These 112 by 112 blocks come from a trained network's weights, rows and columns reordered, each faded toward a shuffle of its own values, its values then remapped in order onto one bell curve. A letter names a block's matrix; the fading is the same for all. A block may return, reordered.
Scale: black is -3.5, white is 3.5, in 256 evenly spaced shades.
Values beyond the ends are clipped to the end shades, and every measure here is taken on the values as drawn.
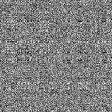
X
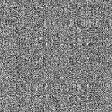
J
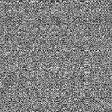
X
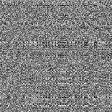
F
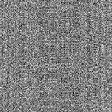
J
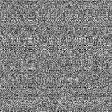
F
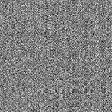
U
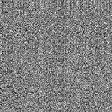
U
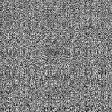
J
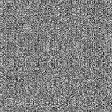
J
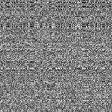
F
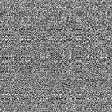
X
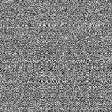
X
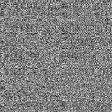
X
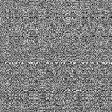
X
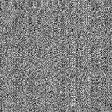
J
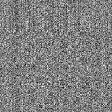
J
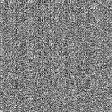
J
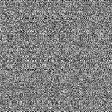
X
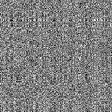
U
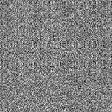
U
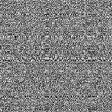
X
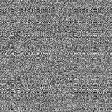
F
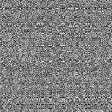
F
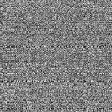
X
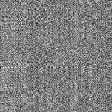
U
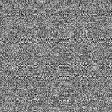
X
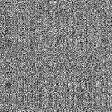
J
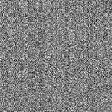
U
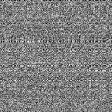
F
